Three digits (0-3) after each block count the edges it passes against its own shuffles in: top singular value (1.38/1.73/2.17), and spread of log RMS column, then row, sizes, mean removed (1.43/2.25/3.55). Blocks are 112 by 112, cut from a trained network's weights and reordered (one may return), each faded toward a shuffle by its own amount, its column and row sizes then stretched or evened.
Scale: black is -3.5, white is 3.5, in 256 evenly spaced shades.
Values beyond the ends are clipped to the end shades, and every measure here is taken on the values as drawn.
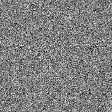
1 0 1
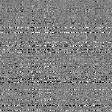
2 2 3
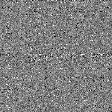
0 1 2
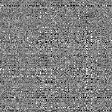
2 2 2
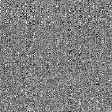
1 2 1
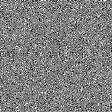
2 0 1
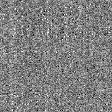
1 0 1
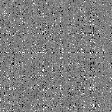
2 2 1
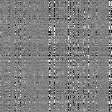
3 3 1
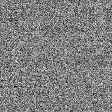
1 1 0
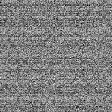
3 1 0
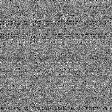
2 1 2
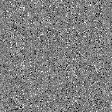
0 2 1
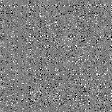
1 2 2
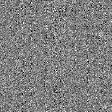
0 2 0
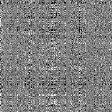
3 3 1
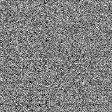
0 2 0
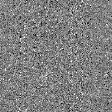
1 2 0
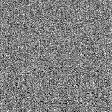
1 0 1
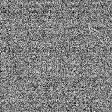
2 1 0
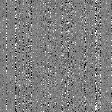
2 3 0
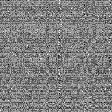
3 1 1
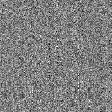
1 1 0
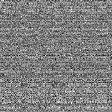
3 0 2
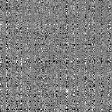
1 3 2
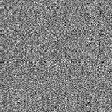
3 0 1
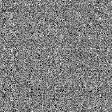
0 2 1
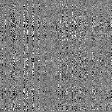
0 3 2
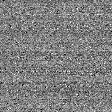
1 0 1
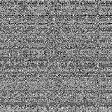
3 0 2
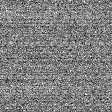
2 0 0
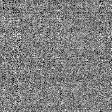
1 2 0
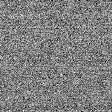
1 0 1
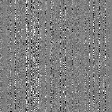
1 3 0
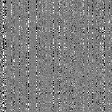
3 3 1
